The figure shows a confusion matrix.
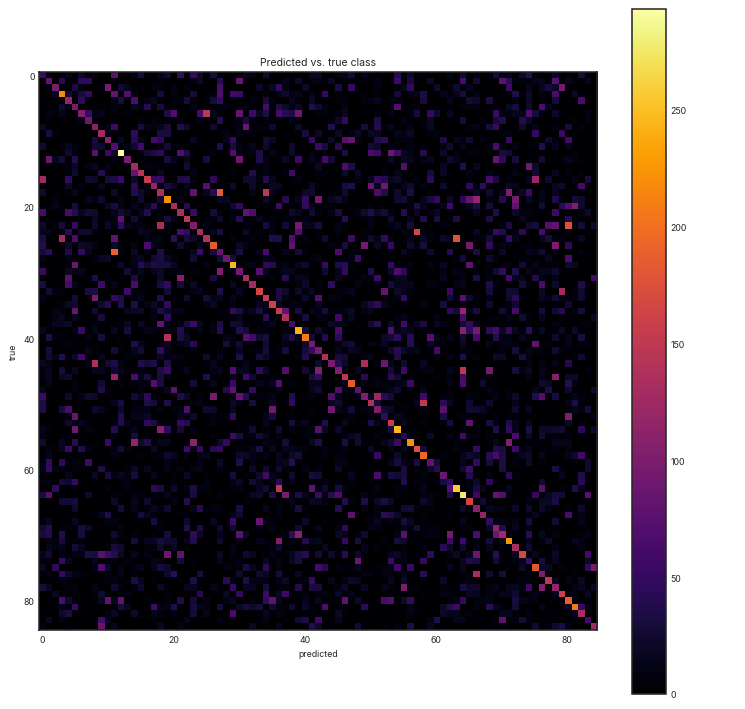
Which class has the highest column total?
64
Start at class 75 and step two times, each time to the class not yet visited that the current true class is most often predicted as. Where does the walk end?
9
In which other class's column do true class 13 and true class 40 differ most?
19
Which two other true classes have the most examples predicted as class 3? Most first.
25, 80
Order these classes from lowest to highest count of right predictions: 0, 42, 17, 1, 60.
60, 0, 1, 42, 17
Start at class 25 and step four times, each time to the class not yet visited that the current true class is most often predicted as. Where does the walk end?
37
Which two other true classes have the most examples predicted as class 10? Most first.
2, 80
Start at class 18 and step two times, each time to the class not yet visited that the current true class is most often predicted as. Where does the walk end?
11
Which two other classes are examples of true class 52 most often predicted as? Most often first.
80, 5
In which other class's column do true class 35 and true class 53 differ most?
65
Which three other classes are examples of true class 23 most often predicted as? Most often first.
80, 18, 39
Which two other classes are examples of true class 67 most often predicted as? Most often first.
47, 80
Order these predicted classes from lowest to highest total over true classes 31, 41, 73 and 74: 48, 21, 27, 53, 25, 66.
25, 27, 53, 48, 66, 21
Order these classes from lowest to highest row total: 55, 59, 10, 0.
55, 59, 0, 10
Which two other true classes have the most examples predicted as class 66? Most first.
76, 19
